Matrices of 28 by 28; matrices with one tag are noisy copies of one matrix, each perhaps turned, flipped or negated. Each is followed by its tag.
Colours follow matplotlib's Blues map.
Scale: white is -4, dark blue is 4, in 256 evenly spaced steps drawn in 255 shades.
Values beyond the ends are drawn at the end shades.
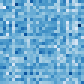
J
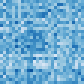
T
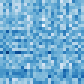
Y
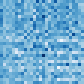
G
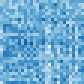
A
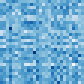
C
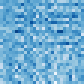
G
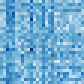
Y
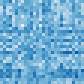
Y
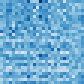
G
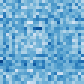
T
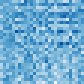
G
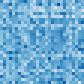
J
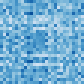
T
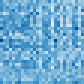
G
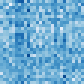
T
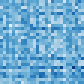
J
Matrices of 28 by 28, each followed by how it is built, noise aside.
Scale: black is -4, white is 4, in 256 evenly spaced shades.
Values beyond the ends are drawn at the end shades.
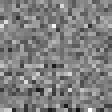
uneven rows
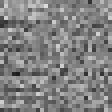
blocks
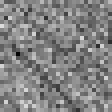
Toeplitz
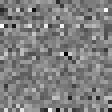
uneven rows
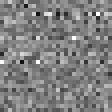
uneven rows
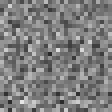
repeating columns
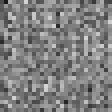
blocks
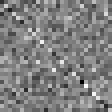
diagonal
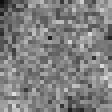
smooth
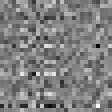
low rank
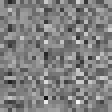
low rank
